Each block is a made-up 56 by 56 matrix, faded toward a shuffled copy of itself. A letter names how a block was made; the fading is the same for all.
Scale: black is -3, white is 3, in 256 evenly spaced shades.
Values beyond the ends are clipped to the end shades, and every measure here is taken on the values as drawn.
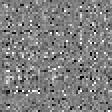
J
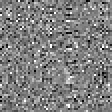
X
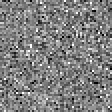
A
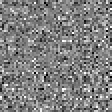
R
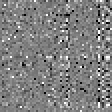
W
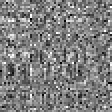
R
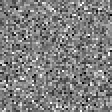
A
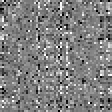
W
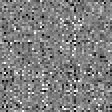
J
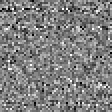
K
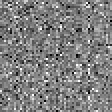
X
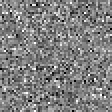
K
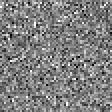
K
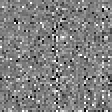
J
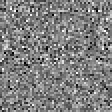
K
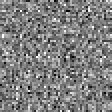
R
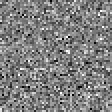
K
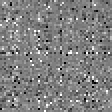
J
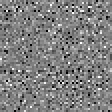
J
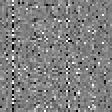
W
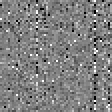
W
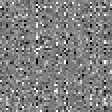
W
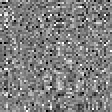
X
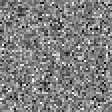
A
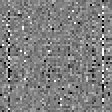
W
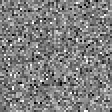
A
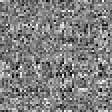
R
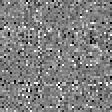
J
